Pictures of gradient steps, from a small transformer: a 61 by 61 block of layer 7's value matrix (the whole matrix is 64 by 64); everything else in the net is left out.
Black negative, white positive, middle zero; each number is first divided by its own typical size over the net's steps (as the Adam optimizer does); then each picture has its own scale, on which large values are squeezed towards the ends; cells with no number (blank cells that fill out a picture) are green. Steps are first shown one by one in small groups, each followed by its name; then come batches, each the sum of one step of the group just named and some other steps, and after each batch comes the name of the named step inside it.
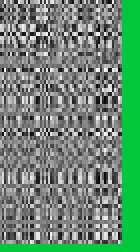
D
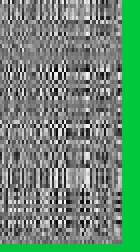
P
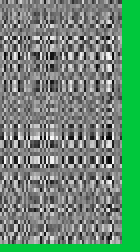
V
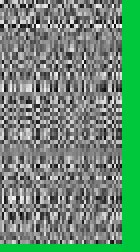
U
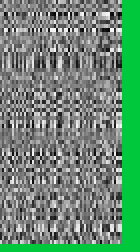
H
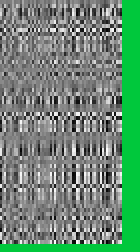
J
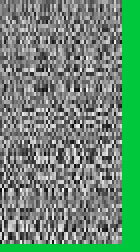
J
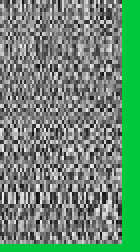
P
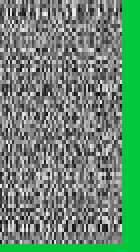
J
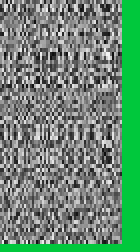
V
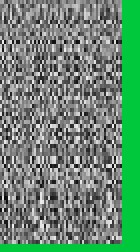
U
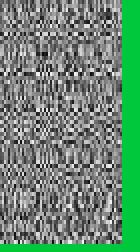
U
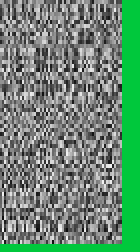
V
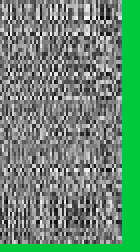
P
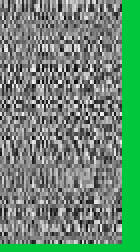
P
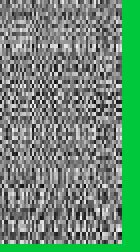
P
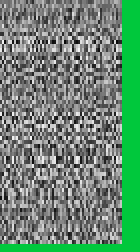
J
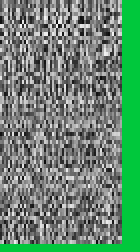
H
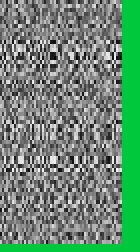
V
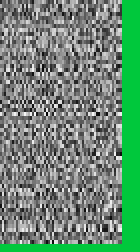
H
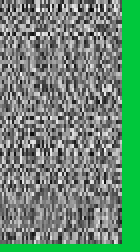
D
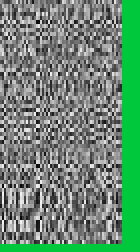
U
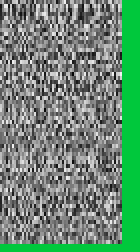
U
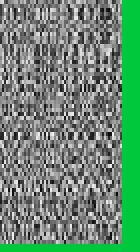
V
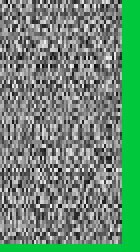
V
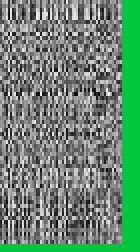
P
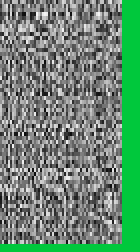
H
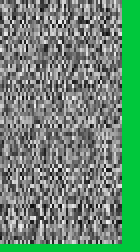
H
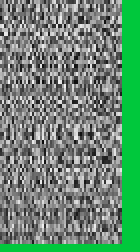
D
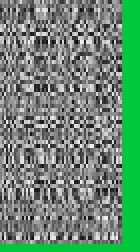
D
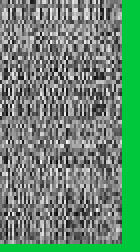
P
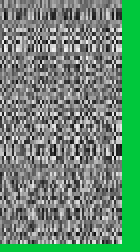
J
